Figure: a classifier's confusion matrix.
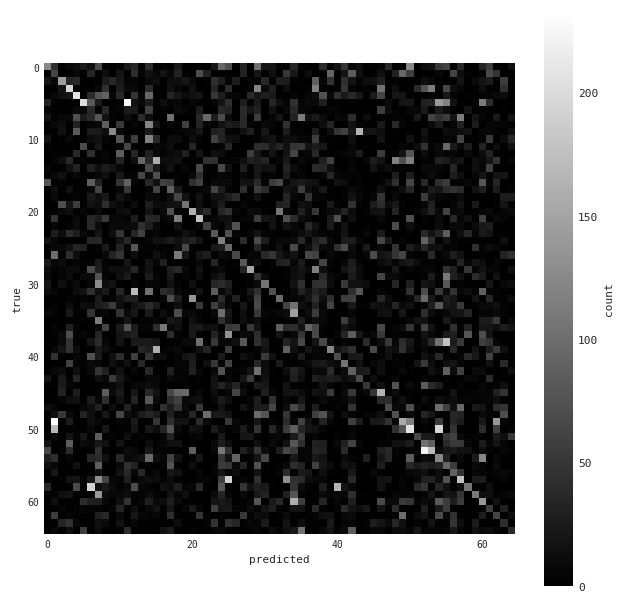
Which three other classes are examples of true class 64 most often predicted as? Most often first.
35, 42, 5
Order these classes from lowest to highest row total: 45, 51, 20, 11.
51, 11, 20, 45
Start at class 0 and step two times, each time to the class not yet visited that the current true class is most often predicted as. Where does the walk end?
54
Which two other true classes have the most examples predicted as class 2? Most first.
19, 48
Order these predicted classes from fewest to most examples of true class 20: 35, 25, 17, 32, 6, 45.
6, 45, 35, 25, 17, 32
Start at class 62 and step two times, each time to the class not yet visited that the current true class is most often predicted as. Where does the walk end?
1
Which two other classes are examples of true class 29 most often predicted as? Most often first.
55, 7
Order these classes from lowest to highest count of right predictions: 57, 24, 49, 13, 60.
13, 24, 60, 49, 57
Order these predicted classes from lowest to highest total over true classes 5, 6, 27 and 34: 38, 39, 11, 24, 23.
39, 23, 38, 24, 11
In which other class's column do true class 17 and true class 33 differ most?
34
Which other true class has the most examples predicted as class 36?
26
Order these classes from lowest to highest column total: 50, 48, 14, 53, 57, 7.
48, 53, 57, 50, 14, 7
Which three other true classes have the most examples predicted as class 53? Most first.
3, 52, 7
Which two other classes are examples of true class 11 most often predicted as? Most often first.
55, 5
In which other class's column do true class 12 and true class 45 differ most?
46
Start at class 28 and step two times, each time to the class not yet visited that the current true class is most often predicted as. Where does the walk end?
25
